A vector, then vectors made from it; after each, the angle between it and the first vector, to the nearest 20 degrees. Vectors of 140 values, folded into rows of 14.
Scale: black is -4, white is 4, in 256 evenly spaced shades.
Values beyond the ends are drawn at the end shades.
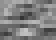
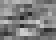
20 degrees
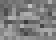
140 degrees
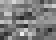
40 degrees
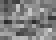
140 degrees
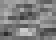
20 degrees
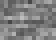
140 degrees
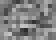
140 degrees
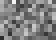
80 degrees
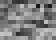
140 degrees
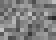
100 degrees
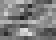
20 degrees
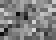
60 degrees
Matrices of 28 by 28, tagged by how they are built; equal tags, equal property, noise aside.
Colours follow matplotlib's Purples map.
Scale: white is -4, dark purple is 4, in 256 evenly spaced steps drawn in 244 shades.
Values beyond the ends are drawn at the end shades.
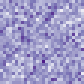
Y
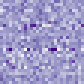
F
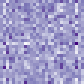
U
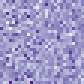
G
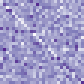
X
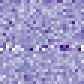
F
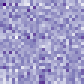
U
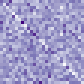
X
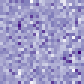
G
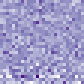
F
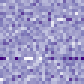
F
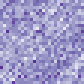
Y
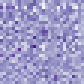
U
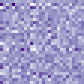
U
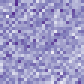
Y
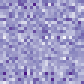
U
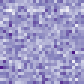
U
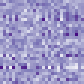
U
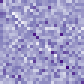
X
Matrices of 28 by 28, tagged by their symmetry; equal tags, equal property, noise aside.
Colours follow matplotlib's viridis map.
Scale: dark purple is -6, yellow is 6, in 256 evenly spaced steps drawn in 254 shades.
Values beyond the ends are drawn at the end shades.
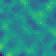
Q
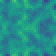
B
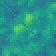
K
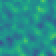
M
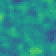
M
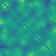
K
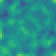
Q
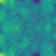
B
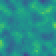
M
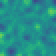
M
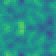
B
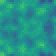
B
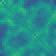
K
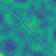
Q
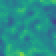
M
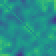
K
